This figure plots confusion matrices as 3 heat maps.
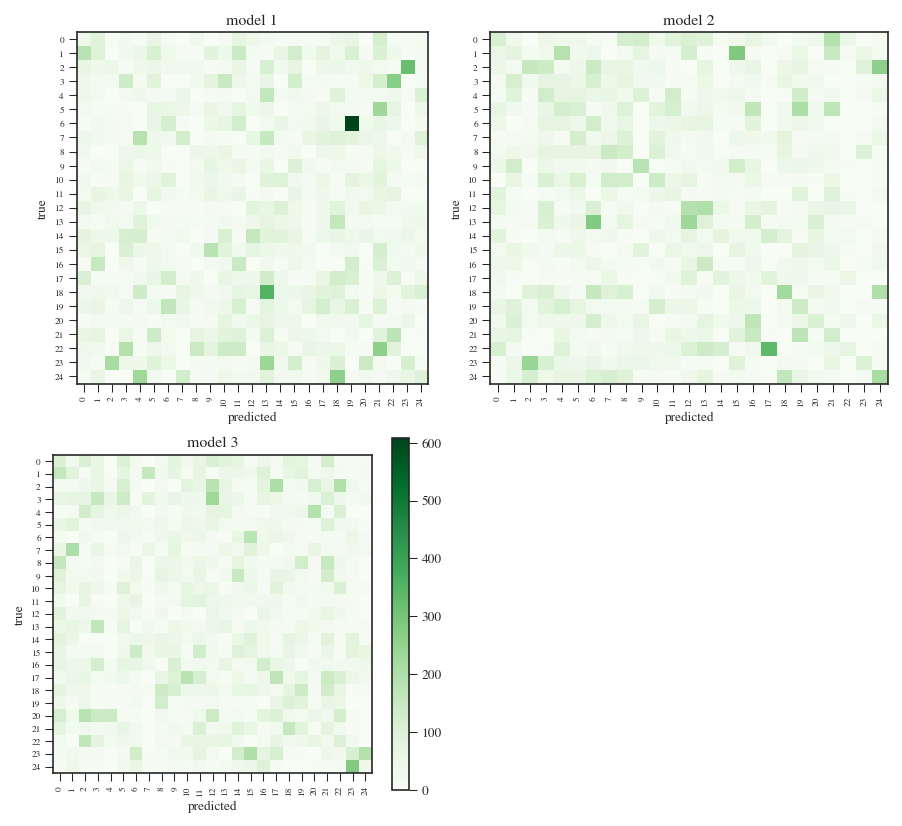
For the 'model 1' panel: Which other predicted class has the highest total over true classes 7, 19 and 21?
13
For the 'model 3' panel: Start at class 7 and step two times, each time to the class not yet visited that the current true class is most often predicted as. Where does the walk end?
0
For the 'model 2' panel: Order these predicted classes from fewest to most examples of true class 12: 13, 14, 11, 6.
11, 14, 6, 13
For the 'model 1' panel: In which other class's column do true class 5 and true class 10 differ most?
21
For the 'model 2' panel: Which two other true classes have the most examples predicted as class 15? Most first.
1, 9
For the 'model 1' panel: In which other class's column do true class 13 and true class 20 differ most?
18
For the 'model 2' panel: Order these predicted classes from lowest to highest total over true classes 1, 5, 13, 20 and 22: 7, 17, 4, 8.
7, 8, 17, 4
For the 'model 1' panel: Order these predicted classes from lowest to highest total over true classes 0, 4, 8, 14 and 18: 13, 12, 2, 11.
2, 11, 12, 13
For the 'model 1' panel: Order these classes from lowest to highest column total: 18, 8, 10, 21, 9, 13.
8, 9, 10, 18, 21, 13
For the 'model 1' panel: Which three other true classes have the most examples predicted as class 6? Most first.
19, 17, 10
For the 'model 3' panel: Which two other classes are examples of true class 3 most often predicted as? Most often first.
12, 5
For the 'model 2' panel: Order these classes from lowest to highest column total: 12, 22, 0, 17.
22, 17, 0, 12
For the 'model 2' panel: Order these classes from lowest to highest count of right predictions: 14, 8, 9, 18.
14, 8, 9, 18
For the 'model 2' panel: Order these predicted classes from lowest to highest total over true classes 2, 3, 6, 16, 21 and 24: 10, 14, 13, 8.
14, 10, 8, 13
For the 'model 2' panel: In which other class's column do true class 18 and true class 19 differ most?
24
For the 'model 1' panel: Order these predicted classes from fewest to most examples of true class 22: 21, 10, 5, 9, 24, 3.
24, 5, 9, 10, 3, 21
